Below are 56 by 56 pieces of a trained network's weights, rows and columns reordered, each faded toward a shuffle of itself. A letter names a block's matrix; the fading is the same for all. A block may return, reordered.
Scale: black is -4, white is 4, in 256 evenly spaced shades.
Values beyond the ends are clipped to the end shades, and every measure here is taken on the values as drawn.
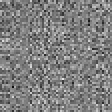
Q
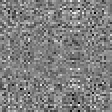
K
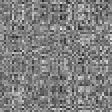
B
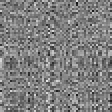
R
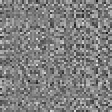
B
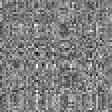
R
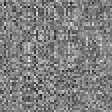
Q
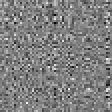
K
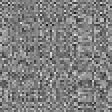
B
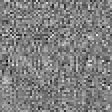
R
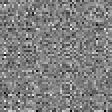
K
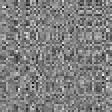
R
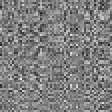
B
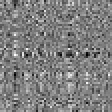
K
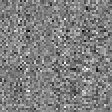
R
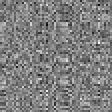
Q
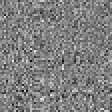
R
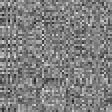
B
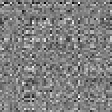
K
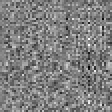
Q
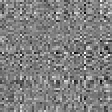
K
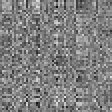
Q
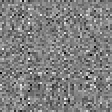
K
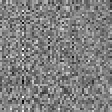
Q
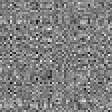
K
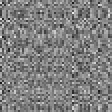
Q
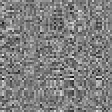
Q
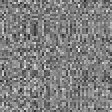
B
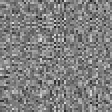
Q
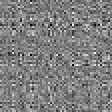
K
